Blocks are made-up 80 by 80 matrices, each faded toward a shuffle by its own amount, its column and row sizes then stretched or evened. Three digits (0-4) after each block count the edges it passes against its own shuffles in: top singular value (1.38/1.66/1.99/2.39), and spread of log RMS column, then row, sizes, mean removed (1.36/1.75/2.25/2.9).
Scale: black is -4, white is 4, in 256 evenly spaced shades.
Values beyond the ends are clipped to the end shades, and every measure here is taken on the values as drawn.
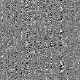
1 4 2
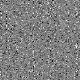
2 2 0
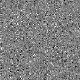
2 2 1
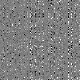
3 4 0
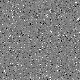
1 1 0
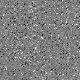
2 1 1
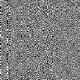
3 4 1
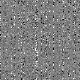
0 4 2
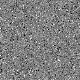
0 1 0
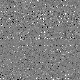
0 0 3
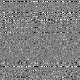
4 1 4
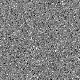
1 0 0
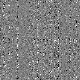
1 4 0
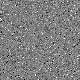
0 0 0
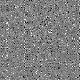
3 2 0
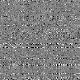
3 1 4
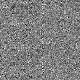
2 2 0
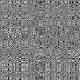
4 2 4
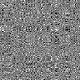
4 2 2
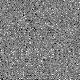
2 0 1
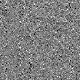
1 2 0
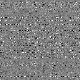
1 1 4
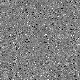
2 1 1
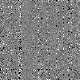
0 4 2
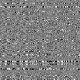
4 0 4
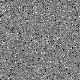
1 0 0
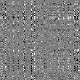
4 4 3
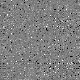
2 2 1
